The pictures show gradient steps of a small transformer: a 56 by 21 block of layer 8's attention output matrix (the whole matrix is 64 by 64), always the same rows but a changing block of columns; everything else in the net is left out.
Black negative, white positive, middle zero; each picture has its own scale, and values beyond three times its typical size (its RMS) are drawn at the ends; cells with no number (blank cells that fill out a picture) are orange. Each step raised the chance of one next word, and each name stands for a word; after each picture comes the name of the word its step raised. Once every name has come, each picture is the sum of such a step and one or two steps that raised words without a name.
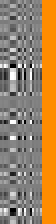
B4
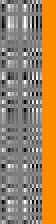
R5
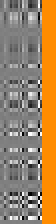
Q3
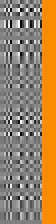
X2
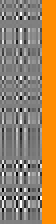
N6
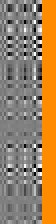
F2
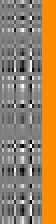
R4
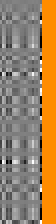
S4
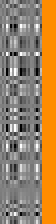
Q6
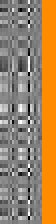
B4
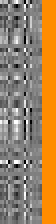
N6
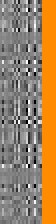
R5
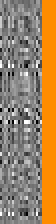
B4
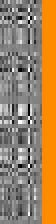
N6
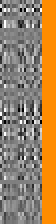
X2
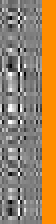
B4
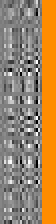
S4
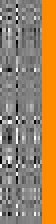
N6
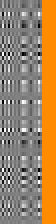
Q6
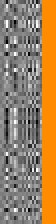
R4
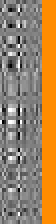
B4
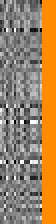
Q3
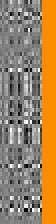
N6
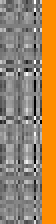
S4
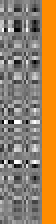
R5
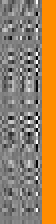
F2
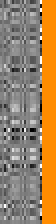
Q3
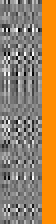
Q6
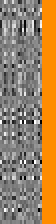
X2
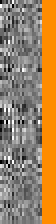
N6
